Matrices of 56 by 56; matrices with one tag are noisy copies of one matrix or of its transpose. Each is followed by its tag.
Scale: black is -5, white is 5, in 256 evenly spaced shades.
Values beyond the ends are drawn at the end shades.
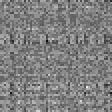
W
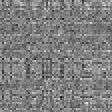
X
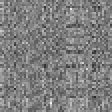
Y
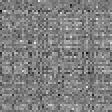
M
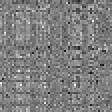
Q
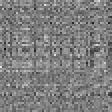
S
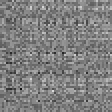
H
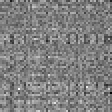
W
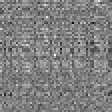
S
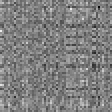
Y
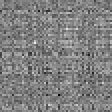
M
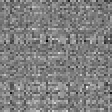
W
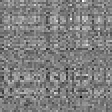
Q
